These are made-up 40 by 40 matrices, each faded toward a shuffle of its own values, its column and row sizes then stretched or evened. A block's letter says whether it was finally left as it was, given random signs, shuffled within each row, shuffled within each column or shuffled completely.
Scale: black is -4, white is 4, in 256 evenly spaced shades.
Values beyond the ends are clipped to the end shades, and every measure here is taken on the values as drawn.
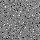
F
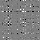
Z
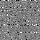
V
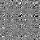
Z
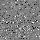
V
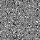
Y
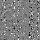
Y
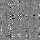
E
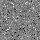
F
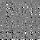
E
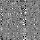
E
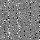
Y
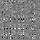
Z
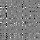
Z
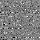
V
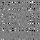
E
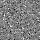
F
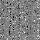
Y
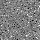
F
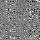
E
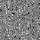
Y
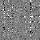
E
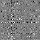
E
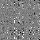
E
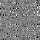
Z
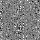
Y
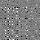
Z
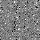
Y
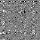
E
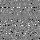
V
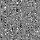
Y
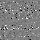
V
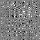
Z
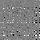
Z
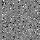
Y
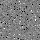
F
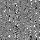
Y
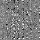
E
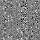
Y
